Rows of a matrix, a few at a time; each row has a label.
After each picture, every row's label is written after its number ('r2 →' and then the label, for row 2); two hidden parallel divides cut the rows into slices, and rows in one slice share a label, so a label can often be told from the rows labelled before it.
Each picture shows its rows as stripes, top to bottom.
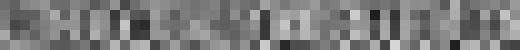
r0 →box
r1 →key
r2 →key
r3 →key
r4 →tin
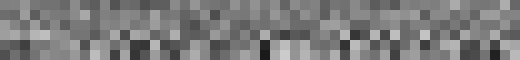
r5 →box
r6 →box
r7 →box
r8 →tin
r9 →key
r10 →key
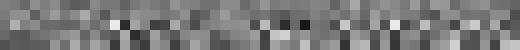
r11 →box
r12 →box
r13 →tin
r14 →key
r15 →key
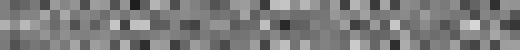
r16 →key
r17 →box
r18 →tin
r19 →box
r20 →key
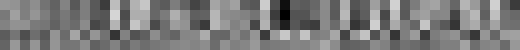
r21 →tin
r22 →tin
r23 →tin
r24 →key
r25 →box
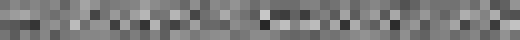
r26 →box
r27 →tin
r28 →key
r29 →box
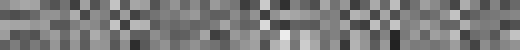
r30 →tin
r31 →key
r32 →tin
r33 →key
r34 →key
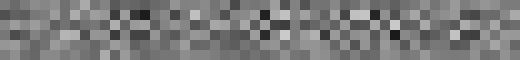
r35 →box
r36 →key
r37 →tin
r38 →key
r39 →box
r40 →box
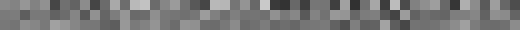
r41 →tin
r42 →box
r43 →box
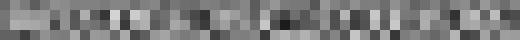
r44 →box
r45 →tin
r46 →tin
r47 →key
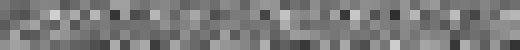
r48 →box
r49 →key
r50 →box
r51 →box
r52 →tin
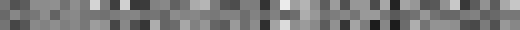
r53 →key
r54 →box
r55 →key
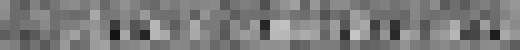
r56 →box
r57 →box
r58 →key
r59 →key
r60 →box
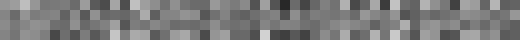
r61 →tin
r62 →box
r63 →box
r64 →tin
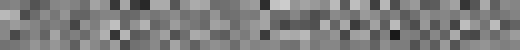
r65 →key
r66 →box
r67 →tin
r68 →key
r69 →box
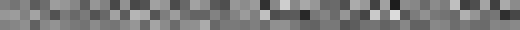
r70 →key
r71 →tin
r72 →box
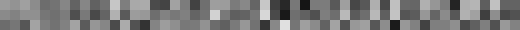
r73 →tin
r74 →tin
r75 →key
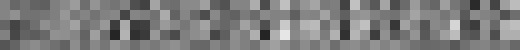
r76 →key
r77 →box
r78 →key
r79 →key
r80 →box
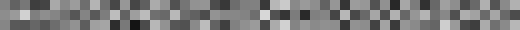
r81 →key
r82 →tin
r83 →key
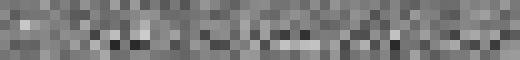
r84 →box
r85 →box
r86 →box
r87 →tin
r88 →key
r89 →box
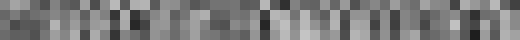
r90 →tin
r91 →key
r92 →key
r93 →key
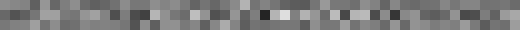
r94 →box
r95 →key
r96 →box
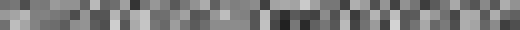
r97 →key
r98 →tin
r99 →tin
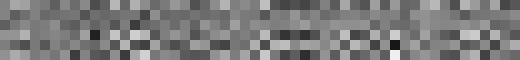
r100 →tin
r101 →box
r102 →box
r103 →tin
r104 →key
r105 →tin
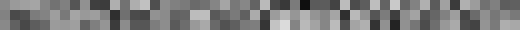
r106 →tin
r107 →key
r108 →key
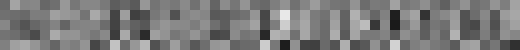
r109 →box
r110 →key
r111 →key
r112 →key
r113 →tin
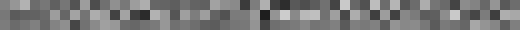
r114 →tin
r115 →key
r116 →box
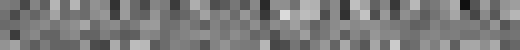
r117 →key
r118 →key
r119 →box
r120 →box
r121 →tin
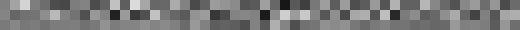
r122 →tin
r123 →key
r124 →box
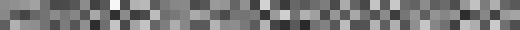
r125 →tin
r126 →key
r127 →tin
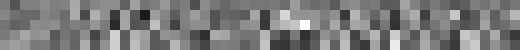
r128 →box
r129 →key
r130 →key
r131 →tin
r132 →tin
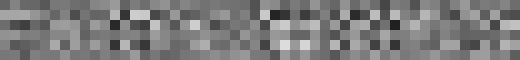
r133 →box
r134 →tin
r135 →key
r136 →box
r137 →key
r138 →box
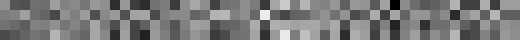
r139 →key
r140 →tin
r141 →key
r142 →key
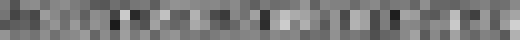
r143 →box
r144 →key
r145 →key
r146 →box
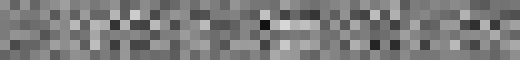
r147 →box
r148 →tin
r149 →key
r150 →box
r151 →key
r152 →box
